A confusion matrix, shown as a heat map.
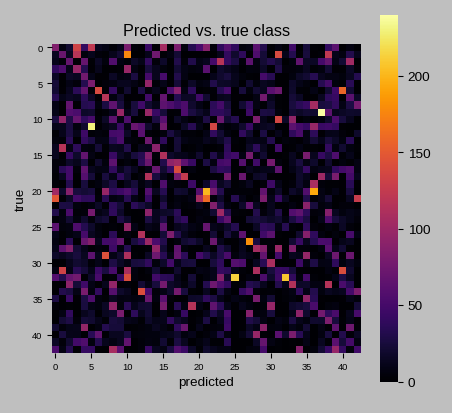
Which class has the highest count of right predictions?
32
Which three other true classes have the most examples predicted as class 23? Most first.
2, 32, 10
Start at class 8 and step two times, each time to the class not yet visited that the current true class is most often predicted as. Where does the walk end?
19
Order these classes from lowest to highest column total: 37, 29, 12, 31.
12, 37, 31, 29
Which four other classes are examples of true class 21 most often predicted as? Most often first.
0, 42, 20, 29
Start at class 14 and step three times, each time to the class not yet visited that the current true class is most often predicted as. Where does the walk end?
31
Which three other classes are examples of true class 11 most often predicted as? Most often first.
5, 22, 36
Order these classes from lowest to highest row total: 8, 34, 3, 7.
3, 7, 34, 8
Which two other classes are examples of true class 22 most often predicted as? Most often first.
35, 27
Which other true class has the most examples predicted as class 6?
40
